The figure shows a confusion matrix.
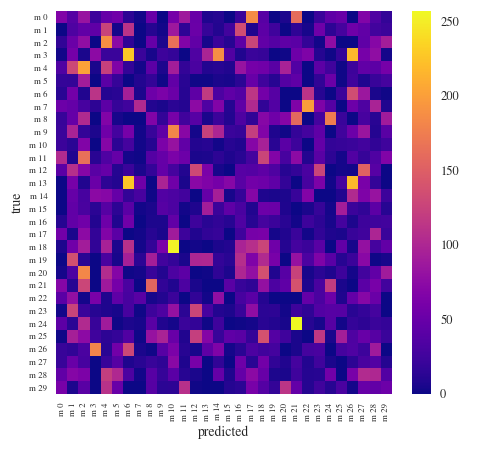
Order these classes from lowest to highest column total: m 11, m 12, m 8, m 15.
m 15, m 11, m 8, m 12
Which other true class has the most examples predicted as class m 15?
m 13
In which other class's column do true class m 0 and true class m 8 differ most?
m 17
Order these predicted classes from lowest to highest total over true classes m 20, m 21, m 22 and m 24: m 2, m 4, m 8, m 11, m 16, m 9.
m 9, m 11, m 16, m 8, m 4, m 2
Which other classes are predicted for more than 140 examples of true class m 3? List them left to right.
m 6, m 14, m 26
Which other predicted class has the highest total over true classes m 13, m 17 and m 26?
m 6
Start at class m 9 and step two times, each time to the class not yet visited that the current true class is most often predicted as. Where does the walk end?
m 18
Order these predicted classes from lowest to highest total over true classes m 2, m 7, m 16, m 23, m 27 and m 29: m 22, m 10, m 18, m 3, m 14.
m 3, m 14, m 18, m 22, m 10
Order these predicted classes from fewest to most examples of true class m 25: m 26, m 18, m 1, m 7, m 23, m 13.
m 7, m 26, m 13, m 1, m 23, m 18
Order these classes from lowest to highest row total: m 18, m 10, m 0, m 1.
m 10, m 1, m 0, m 18
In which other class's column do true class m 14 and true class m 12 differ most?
m 23
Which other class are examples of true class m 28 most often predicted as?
m 4
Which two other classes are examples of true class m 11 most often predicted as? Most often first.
m 2, m 18
